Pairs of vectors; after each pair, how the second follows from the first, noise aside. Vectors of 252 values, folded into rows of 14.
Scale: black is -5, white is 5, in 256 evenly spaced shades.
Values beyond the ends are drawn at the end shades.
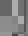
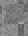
wrapped around, negated, shrunk.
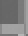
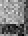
negated, scaled up.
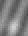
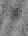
wrapped around, negated, shrunk.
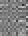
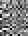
reversed, scaled up.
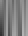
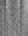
reversed, negated, shrunk.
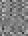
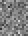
shuffled.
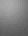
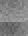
wrapped around, negated, shrunk.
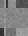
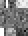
negated, scaled up.
